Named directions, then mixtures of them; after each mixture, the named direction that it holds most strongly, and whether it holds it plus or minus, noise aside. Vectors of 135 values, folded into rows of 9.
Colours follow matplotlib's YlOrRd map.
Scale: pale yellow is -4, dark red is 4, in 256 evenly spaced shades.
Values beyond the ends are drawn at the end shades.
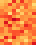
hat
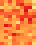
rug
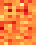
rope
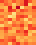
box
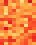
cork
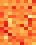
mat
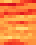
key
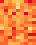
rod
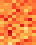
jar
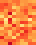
jar, minus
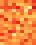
rug, minus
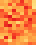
hat, plus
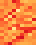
jar, minus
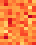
mat, minus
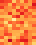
hat, minus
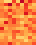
hat, plus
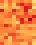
rug, plus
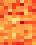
rope, minus
